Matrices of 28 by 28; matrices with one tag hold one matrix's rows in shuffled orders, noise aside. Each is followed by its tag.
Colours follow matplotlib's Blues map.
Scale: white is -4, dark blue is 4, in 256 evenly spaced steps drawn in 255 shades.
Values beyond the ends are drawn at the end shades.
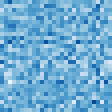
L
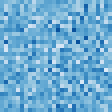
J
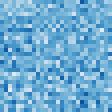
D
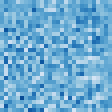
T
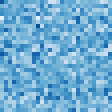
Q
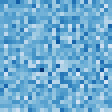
J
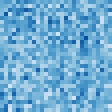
D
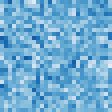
Q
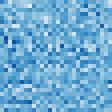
D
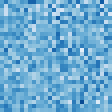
J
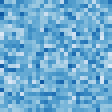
L
